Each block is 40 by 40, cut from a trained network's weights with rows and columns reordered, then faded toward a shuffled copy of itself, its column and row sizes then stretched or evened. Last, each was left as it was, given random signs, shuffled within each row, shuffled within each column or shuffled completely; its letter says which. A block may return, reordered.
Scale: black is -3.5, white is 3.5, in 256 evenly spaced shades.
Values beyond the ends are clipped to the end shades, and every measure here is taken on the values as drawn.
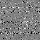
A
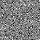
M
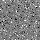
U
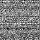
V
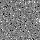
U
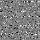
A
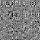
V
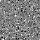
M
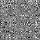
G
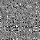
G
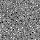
U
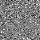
A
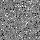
U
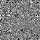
G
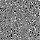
M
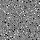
U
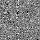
M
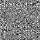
G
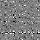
V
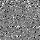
A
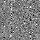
M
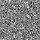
M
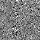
M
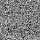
M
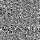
G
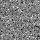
U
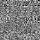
G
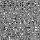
G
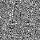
M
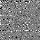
G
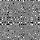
V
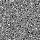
U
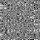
V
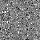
M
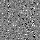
M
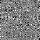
V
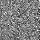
M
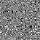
G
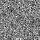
U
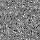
U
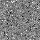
U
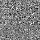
A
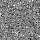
U
